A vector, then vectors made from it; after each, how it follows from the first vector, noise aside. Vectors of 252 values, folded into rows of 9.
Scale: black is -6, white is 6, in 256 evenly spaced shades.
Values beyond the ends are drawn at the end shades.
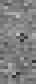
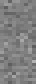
negated, shrunk.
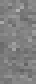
reversed, negated, shrunk.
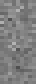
reversed, negated, shrunk.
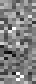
wrapped around, negated, scaled up.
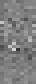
reversed, negated, partly zeroed.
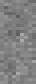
negated, shrunk.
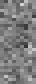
wrapped around, negated.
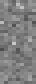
reversed, negated, partly zeroed.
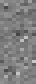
negated, partly zeroed.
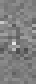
reversed, negated, partly zeroed.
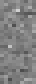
reversed, negated, partly zeroed.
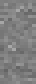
reversed, negated, shrunk.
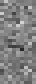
wrapped around, negated.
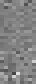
negated, partly zeroed.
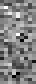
scaled up.
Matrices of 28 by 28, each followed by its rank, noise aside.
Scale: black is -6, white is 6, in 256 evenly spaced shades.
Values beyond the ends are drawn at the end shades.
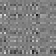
two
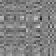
two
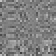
four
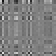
one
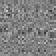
five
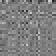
three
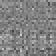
five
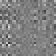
two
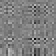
two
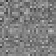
four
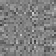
five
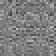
three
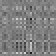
one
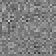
five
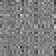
three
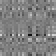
one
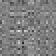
three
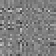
three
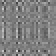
one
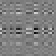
one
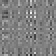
two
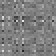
two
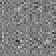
five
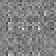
three
